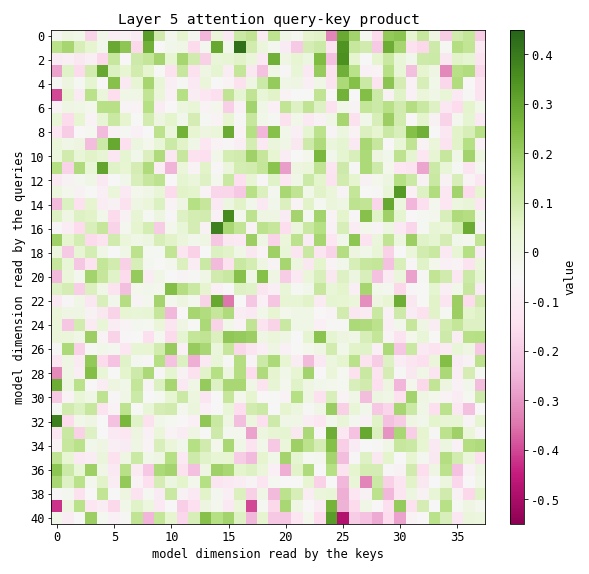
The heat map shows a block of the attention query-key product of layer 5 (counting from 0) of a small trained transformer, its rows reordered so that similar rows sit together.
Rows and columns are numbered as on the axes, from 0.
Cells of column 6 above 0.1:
6
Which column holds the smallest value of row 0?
24
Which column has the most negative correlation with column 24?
25
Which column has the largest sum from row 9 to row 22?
23
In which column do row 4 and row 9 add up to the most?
5
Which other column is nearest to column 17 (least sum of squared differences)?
11
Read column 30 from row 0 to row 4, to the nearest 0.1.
0.2 0.2 0 0 0.1
